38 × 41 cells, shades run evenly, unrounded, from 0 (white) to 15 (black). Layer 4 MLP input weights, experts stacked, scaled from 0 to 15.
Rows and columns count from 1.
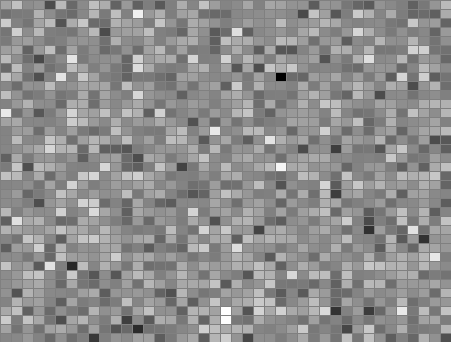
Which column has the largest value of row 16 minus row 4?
22
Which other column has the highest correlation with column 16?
26
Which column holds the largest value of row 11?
35
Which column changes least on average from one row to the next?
17
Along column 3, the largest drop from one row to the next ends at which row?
36
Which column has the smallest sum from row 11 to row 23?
30
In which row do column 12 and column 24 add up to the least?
34
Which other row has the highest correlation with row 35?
24
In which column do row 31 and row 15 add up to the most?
9
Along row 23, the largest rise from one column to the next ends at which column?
10
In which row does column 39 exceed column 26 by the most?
19
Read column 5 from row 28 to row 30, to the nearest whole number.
9 9 2
